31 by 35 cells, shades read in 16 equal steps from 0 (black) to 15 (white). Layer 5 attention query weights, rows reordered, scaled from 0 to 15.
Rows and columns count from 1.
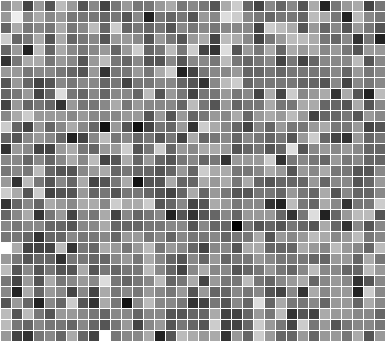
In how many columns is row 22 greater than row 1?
17
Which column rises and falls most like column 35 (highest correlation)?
14
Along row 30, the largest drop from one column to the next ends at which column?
21
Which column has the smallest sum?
5
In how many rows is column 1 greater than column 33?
15
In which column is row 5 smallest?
3
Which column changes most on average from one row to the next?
1
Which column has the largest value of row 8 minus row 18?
22
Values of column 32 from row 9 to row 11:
10 5 7
